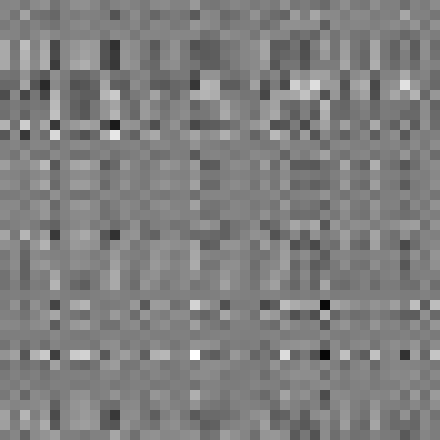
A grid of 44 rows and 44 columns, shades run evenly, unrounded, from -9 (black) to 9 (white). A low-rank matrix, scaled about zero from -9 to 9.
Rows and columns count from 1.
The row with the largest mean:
36
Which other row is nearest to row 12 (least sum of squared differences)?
29
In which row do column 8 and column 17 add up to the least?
9
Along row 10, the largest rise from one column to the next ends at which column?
6
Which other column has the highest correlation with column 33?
43
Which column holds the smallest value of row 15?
33
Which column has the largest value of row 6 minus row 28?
3
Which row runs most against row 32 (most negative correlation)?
23
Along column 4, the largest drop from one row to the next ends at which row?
37
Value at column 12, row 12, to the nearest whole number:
4
